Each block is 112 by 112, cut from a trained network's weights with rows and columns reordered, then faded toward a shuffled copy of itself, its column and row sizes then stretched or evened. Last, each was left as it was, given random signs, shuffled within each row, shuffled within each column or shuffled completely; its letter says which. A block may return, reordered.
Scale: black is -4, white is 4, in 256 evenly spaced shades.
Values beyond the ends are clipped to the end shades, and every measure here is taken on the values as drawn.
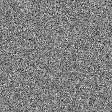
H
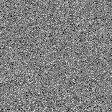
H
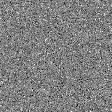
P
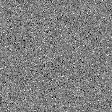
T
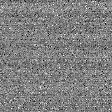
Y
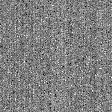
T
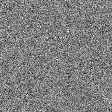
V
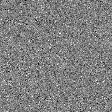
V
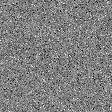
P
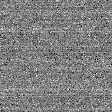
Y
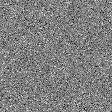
P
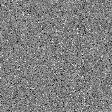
T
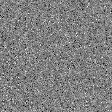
T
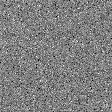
P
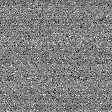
H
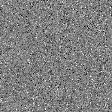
T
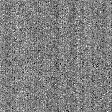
Y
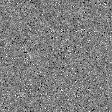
V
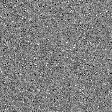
V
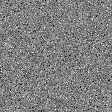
P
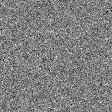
T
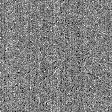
T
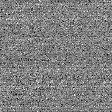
Y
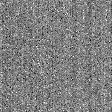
T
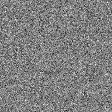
T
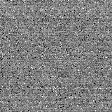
Y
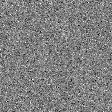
H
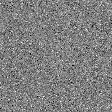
V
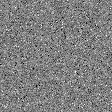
P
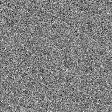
H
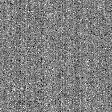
Y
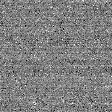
Y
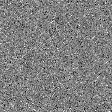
T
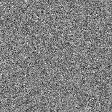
T
